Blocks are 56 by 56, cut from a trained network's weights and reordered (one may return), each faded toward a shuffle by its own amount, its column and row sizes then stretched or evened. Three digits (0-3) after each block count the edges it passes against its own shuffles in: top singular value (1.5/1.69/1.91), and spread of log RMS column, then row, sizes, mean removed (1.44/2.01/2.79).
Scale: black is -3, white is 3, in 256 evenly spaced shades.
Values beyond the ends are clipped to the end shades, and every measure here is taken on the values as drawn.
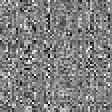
3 3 1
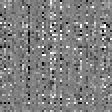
0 3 2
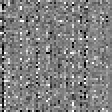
1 3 1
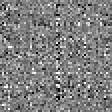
1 2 2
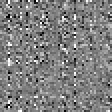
0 3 2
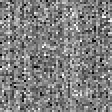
1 0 0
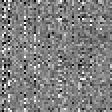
2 3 1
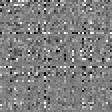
1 2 3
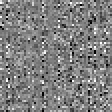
0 3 0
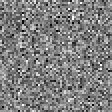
1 1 0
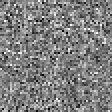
0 0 1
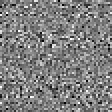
2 1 2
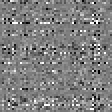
1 2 3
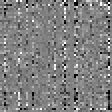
2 3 2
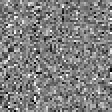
2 2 0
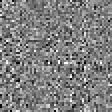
2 2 1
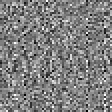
3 2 0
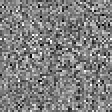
1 1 1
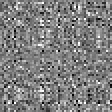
3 2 2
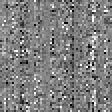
0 3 0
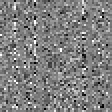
0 3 0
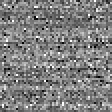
1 1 1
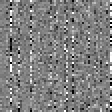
2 3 0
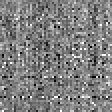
1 0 2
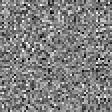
1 2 0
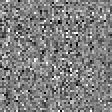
0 2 0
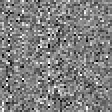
0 2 0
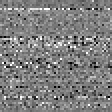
0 0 3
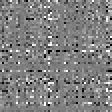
0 3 3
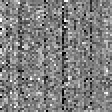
2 2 0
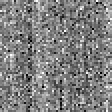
1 1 0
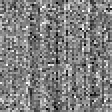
2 1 0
